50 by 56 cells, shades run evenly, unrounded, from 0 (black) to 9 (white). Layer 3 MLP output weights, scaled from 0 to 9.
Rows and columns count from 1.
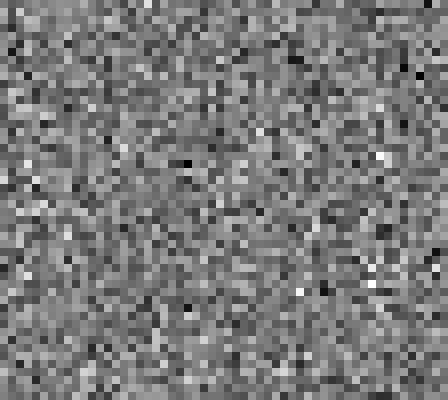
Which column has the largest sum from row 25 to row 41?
47
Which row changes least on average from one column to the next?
42
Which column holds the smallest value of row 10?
53
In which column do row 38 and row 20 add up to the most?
48
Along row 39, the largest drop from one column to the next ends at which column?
49
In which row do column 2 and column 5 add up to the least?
24
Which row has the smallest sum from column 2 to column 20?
16
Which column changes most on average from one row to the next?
3
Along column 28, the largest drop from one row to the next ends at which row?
9
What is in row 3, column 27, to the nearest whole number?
5
